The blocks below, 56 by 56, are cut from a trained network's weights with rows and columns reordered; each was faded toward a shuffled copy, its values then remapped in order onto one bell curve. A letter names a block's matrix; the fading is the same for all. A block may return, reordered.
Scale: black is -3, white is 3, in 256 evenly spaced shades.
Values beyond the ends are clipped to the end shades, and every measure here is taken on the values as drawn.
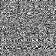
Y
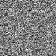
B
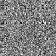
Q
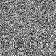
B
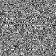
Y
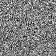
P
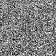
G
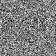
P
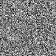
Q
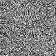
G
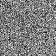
G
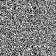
Q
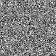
Q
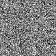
G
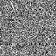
Q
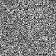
Q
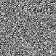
Q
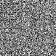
P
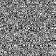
Y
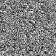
Q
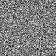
B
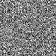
B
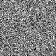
B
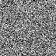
P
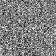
P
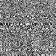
Y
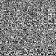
Y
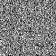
G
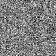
P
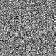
Q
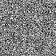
G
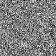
Q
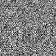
Q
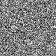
G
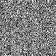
G
